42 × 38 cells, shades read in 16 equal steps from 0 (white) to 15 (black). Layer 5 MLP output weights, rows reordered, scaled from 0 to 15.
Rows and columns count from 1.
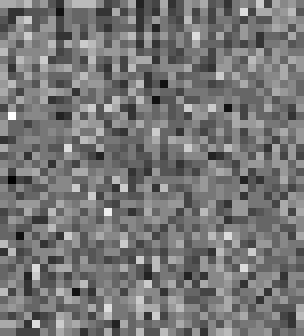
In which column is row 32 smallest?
32
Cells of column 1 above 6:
28
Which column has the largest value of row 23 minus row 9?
17
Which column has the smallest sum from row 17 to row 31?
9
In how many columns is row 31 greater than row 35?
11
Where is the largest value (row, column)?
23, 2
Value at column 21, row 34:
8
